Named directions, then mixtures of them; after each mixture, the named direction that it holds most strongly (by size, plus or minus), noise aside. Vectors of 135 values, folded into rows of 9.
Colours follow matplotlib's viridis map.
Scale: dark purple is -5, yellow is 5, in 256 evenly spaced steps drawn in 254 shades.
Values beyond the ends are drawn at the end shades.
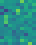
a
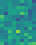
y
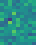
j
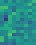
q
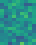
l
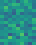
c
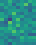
j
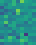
a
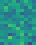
c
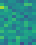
l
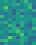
c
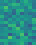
c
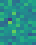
j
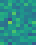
j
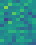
j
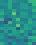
j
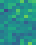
a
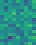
c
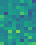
y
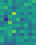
q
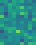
y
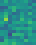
q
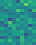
j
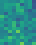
y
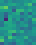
q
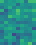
a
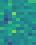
j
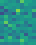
a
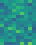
l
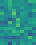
j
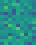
c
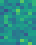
a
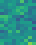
y
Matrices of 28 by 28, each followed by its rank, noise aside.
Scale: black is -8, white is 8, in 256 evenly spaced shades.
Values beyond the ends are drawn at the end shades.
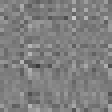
three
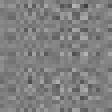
two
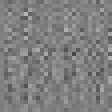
four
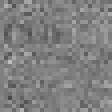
four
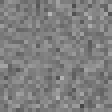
eight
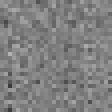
six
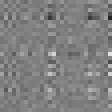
two
